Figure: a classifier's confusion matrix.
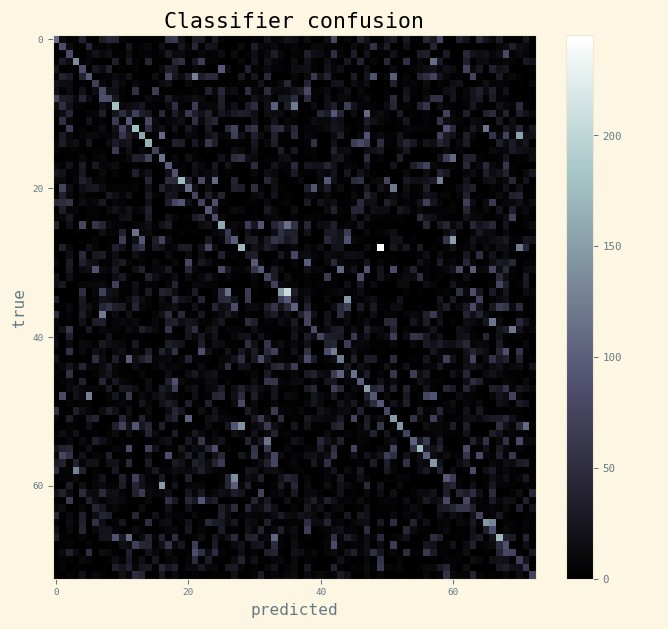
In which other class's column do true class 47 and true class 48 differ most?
5
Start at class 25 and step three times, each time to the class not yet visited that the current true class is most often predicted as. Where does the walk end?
36
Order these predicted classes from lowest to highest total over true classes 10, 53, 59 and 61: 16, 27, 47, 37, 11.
37, 11, 16, 47, 27
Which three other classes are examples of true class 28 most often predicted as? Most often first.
49, 70, 23
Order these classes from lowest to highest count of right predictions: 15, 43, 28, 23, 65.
15, 23, 43, 65, 28
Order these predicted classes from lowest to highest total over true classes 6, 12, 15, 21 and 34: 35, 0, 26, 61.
0, 61, 26, 35
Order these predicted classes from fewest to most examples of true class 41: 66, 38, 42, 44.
66, 38, 42, 44
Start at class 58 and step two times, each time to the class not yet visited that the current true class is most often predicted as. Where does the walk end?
57
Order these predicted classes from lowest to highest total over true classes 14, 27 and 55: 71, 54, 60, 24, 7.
7, 71, 54, 24, 60
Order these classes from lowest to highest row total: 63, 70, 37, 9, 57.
70, 63, 37, 57, 9
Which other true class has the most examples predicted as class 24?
19
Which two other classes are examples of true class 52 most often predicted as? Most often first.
28, 71
